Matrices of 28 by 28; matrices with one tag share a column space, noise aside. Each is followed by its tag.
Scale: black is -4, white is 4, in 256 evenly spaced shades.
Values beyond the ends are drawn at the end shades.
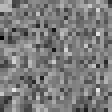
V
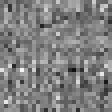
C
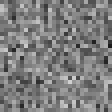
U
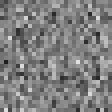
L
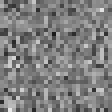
V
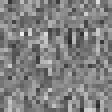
V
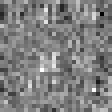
C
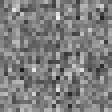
C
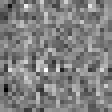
C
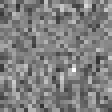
C
